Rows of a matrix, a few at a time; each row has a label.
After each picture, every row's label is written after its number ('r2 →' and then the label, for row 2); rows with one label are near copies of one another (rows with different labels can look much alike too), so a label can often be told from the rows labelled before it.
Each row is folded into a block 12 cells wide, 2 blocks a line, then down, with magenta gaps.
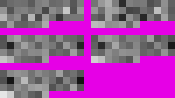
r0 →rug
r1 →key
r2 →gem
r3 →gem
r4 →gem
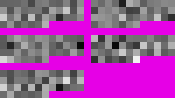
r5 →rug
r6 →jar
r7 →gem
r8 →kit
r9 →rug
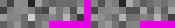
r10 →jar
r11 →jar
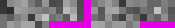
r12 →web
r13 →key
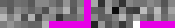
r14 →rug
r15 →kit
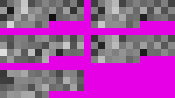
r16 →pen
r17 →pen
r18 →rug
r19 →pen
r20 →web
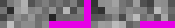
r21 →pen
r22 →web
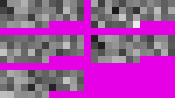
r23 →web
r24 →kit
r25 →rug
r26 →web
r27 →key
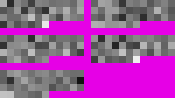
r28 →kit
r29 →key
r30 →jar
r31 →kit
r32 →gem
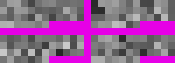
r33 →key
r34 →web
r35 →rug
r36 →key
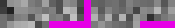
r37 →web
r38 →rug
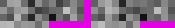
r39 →key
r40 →key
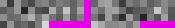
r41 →kit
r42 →key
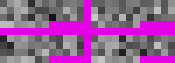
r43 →key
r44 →rug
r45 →web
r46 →key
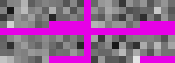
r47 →pen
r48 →key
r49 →gem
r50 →kit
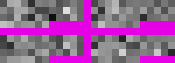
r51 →key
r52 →pen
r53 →web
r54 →jar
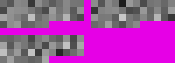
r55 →jar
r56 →jar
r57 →rug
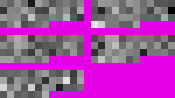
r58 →jar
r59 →gem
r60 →key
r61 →pen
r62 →rug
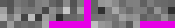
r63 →rug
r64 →gem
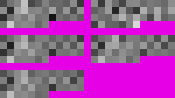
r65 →pen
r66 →kit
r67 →pen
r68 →pen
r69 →pen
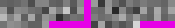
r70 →rug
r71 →kit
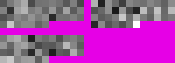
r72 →pen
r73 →kit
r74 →key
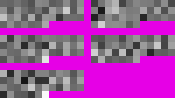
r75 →rug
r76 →pen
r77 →kit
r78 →rug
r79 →kit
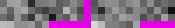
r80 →key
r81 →gem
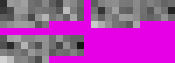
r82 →web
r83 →gem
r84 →gem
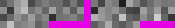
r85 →pen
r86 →jar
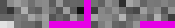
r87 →gem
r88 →jar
